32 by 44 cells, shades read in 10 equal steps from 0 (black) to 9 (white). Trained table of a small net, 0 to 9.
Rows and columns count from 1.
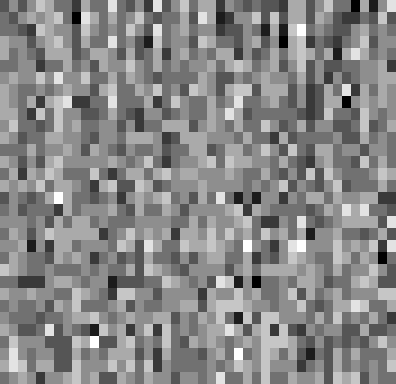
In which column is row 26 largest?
40
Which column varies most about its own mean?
27
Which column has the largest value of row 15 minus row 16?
11
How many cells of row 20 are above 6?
5
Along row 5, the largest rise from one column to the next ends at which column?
39
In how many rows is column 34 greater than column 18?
15
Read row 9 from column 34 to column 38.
5 2 3 6 6
